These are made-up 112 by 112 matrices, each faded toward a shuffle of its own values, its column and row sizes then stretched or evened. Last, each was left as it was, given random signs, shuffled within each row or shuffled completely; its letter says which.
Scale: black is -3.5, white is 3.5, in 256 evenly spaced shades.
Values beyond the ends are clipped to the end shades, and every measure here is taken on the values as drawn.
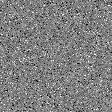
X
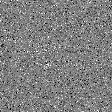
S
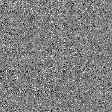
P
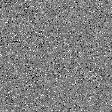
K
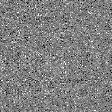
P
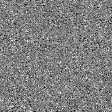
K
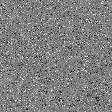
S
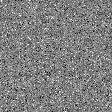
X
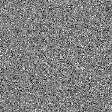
K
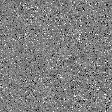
K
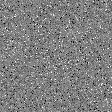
X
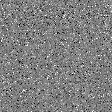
S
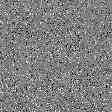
K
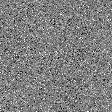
S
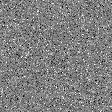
X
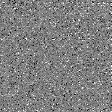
P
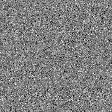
S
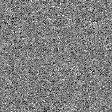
K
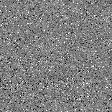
S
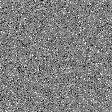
X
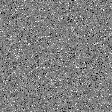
S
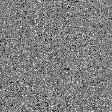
K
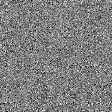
K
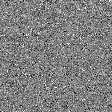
S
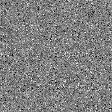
K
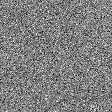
X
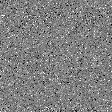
S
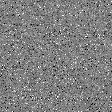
S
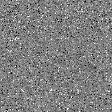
K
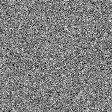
S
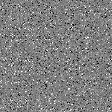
P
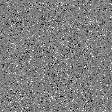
K
